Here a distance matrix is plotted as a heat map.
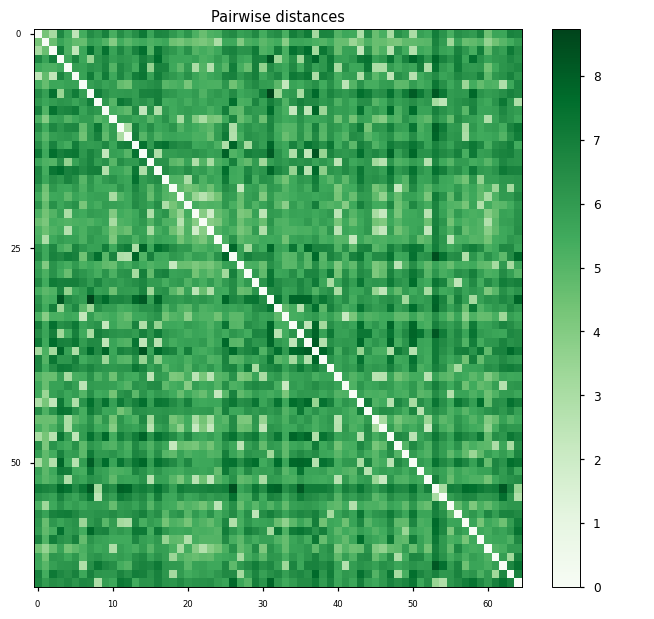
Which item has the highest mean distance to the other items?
53
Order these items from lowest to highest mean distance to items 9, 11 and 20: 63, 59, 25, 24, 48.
59, 48, 24, 63, 25
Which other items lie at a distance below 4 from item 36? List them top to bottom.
9, 14, 16, 34, 38
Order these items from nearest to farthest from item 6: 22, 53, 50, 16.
22, 50, 16, 53
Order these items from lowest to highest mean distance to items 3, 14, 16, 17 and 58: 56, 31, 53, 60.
60, 56, 31, 53
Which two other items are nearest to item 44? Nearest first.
51, 11
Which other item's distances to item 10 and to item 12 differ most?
26
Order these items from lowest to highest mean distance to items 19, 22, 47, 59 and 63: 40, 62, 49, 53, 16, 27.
27, 40, 49, 62, 16, 53
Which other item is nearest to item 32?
35
